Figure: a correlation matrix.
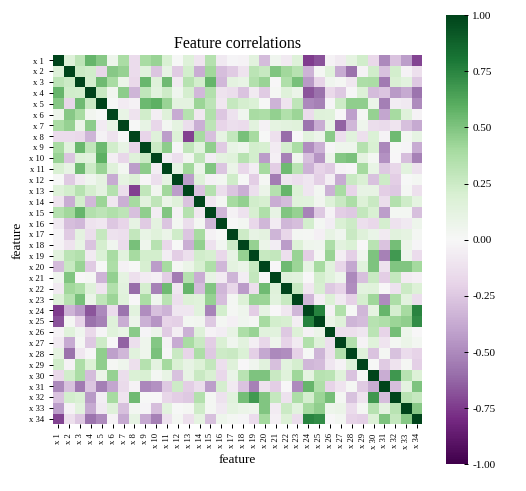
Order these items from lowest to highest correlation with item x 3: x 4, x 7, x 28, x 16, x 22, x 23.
x 16, x 28, x 7, x 4, x 22, x 23
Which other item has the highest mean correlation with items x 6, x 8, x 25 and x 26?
x 32
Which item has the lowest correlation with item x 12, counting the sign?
x 21
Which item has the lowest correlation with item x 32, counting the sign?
x 4
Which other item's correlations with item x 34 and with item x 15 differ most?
x 24
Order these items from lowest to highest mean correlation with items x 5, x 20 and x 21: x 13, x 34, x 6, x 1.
x 34, x 1, x 13, x 6
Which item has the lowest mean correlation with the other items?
x 31
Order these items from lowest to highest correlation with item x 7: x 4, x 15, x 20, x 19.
x 20, x 19, x 15, x 4
